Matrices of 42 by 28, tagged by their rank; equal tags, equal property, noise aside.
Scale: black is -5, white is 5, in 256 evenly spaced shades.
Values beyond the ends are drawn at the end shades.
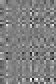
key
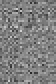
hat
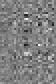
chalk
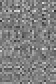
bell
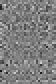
bell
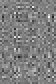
chalk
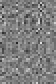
bell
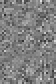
hat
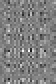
key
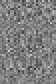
hat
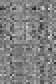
bell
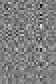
chalk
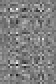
key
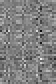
bell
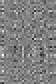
chalk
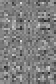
bell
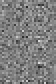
hat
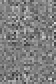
hat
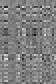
key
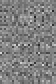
bell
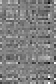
key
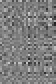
bell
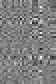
key
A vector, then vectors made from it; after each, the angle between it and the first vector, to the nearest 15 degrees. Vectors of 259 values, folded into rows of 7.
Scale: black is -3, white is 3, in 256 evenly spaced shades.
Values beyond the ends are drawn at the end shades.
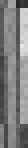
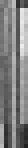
30 degrees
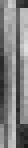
30 degrees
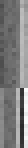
75 degrees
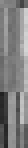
45 degrees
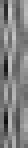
75 degrees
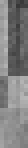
90 degrees
